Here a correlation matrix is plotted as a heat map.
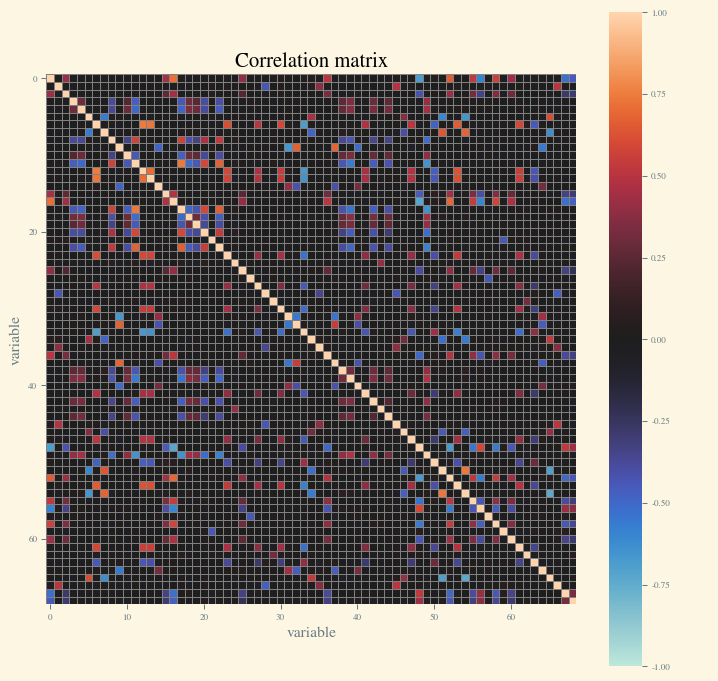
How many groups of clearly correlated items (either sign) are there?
10
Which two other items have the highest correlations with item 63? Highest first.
33, 50
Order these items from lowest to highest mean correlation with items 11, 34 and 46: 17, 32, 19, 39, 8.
39, 19, 32, 8, 17
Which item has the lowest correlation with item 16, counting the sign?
48
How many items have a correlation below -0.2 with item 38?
5
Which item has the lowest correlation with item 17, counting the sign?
49
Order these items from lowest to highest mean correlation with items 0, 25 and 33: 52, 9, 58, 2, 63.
9, 63, 2, 58, 52
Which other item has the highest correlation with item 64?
31
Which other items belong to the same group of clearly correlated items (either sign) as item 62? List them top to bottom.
29
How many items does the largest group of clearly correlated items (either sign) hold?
15
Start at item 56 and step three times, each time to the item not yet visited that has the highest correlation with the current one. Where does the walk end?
68
